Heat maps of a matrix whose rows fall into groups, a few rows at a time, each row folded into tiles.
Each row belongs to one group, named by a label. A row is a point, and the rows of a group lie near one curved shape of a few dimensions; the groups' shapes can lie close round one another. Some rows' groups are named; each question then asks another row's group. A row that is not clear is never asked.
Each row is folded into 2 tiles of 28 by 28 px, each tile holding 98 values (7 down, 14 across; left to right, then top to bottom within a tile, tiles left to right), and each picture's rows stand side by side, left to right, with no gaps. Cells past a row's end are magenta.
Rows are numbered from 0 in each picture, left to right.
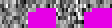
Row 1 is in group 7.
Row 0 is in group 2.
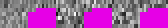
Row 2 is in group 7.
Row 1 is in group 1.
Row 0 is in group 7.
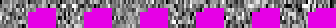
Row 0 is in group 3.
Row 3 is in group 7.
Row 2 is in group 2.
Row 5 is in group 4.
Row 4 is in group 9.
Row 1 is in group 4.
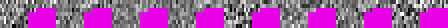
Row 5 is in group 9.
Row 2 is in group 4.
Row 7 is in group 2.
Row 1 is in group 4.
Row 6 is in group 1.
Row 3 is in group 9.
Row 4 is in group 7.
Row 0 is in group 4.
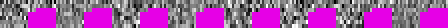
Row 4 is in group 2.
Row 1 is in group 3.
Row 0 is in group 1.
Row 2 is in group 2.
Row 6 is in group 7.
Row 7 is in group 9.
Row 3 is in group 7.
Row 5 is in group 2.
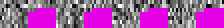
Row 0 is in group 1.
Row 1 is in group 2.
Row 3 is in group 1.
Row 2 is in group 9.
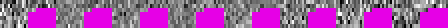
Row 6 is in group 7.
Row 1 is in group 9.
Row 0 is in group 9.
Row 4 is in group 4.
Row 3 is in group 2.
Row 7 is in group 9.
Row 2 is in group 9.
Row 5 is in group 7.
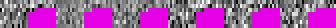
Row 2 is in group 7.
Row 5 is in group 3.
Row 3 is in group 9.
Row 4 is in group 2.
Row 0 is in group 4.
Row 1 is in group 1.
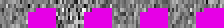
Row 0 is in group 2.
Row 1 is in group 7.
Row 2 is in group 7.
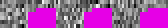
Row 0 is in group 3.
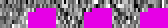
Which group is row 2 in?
9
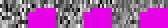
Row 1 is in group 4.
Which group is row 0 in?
7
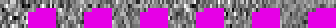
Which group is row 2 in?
2
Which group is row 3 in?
4
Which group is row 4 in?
2
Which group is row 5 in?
4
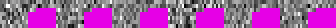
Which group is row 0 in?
9
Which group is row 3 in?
2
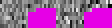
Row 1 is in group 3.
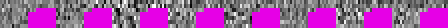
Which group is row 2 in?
2
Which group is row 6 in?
7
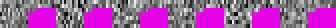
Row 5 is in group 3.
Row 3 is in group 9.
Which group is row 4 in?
7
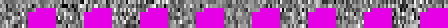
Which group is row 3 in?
7
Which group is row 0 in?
7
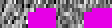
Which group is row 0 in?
2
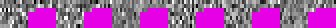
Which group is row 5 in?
2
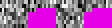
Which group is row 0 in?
4
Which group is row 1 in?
9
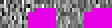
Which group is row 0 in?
7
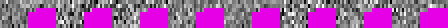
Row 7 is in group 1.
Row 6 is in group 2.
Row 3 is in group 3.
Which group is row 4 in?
4
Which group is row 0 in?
4
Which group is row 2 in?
4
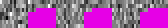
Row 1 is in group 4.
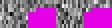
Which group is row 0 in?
7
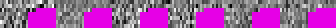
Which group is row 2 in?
7
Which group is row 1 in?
7
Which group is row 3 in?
7
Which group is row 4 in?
4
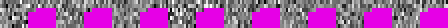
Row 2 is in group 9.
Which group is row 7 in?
1
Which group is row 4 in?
3
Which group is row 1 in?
2
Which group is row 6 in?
7
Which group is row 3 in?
1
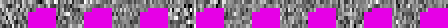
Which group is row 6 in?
9
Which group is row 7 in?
7
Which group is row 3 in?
3
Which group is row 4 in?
3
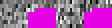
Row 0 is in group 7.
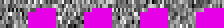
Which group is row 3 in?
9
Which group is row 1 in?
4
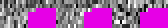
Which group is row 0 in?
9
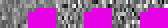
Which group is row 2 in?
3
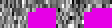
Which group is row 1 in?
2
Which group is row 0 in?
9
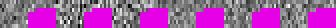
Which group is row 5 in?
4
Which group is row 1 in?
7
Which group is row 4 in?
2
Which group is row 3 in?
7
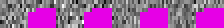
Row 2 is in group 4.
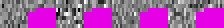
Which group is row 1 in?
3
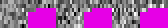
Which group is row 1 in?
4
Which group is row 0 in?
3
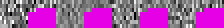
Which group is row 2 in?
7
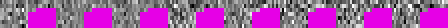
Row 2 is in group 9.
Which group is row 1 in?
7
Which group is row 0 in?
3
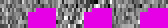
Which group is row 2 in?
2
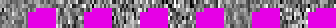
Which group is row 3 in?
9
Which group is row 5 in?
7
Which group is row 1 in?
2
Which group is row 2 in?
7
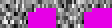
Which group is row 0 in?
7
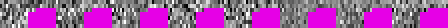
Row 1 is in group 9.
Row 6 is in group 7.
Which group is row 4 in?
7
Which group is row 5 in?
1
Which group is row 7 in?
4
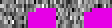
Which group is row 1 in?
9
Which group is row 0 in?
7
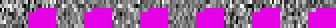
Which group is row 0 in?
4
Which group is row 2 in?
4
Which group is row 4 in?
1
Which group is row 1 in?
4
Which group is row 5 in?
9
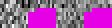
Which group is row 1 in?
4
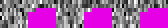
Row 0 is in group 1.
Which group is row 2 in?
9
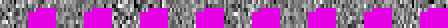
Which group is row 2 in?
9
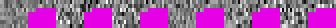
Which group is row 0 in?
9
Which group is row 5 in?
1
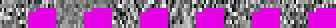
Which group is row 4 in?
7
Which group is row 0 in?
3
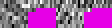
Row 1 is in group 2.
